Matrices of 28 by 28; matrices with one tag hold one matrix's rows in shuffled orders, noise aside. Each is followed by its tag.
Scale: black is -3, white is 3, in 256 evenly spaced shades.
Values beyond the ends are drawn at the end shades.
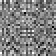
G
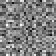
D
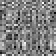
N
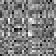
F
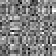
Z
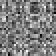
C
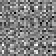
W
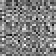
N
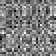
N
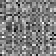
N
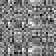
F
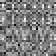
N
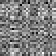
Z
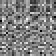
C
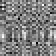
N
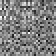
G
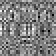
G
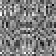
G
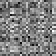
Z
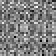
W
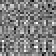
W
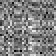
F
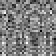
C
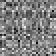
N
